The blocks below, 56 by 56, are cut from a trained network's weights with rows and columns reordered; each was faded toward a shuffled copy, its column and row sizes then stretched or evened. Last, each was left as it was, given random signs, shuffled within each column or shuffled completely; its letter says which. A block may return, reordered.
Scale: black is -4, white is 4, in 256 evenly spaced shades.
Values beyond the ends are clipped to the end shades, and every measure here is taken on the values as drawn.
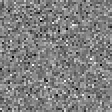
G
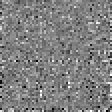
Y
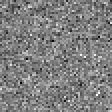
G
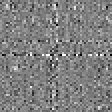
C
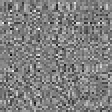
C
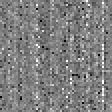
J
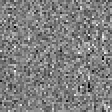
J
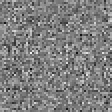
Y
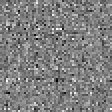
Y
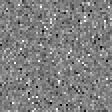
G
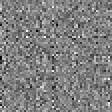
C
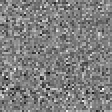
Y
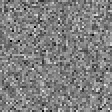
G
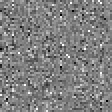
J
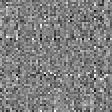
C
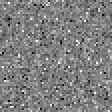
G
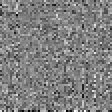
Y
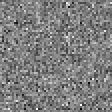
Y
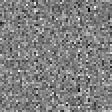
J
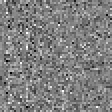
J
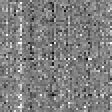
C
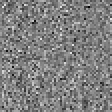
J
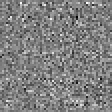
Y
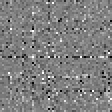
Y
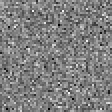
G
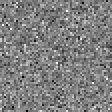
G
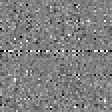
C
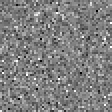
G
